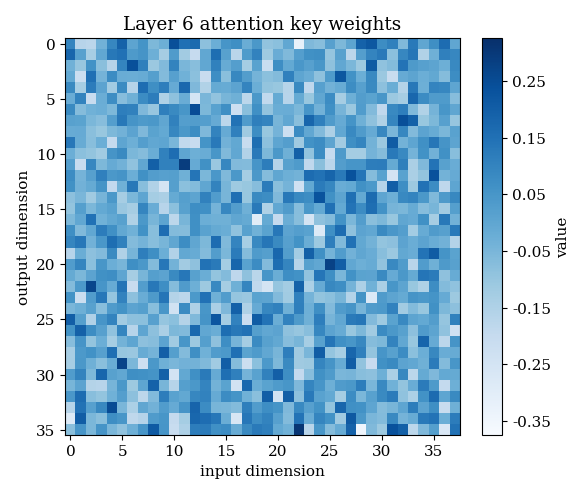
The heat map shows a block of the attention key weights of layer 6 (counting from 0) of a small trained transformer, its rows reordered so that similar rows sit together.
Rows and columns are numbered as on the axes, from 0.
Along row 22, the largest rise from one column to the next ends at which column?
22
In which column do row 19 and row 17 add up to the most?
20
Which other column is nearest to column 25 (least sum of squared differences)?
3
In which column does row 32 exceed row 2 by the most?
19
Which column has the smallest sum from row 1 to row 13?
17
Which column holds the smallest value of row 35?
28
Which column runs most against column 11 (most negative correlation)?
14
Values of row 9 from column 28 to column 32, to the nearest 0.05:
0.1 -0.05 -0.1 0.2 -0.05
